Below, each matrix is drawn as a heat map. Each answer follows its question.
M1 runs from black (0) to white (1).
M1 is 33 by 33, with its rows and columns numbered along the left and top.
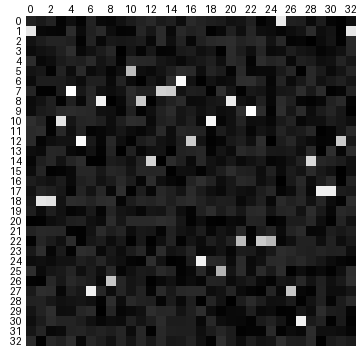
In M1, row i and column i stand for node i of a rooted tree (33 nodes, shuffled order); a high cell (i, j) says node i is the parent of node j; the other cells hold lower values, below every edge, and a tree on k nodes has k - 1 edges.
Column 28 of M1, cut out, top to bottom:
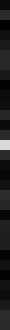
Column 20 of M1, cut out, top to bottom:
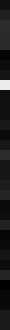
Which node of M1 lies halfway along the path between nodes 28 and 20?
7
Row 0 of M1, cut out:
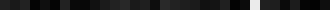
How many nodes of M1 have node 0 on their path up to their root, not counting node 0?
2
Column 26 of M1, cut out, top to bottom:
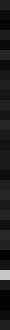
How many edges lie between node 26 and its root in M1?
6
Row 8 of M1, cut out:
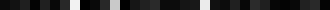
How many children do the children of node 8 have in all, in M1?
3
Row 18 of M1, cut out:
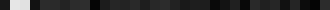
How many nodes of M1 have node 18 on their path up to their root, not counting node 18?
6
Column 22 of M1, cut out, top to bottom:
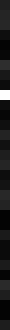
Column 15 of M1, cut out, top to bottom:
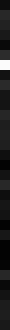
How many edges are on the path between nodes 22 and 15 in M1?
6
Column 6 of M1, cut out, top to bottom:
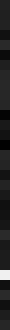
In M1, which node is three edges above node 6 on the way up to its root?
17
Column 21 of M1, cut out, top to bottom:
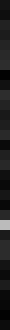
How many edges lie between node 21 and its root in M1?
2
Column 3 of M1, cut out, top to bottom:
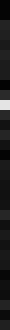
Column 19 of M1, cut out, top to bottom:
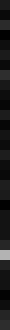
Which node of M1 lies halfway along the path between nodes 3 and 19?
1
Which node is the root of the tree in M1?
9
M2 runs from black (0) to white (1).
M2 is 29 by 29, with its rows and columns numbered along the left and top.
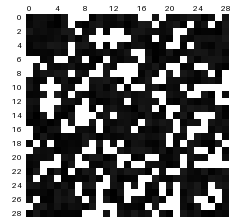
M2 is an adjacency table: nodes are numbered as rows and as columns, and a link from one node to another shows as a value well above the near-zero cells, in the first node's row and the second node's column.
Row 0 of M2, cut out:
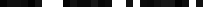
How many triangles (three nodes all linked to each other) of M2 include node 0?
5
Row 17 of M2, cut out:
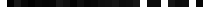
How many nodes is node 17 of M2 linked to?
4
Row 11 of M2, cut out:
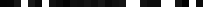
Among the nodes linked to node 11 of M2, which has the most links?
node 27
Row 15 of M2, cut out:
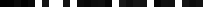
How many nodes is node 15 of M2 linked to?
7
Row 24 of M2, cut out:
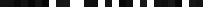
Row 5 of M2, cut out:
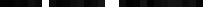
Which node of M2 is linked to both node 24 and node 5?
node 16
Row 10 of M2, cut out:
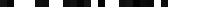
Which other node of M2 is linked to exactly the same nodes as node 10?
node 21
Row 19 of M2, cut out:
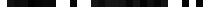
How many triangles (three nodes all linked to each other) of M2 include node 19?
8
